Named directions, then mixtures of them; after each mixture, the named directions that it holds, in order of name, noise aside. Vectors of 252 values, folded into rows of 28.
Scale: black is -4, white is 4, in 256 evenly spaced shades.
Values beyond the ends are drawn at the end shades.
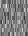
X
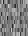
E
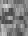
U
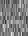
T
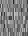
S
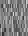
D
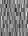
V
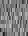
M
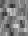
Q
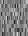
D, E.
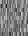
D, V.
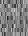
E.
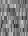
E, Q, V.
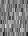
M, S, X.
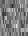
Q, T, V.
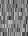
M, S, T.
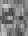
U.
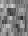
Q, U.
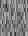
X.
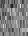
M, Q, T.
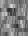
Q.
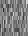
D.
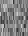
S, U.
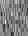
S, T.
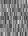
M, T, X.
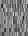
D, X.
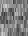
S, U.
